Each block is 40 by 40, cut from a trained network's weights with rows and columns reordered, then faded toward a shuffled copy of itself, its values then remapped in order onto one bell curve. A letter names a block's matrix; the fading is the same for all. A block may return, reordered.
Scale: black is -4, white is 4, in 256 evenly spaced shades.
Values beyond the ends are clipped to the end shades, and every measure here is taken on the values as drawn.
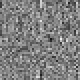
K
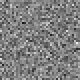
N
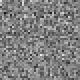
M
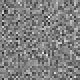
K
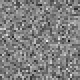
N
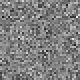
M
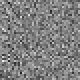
K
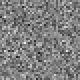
M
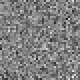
N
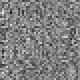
K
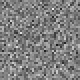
M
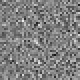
K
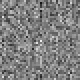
K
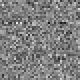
M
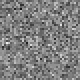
M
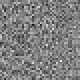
K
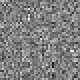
K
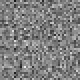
K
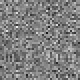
K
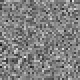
N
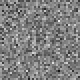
N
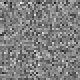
M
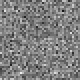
M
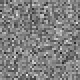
M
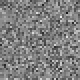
N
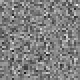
K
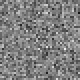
N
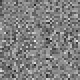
K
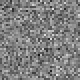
M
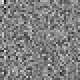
K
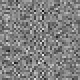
K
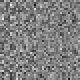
K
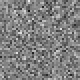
N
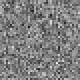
K
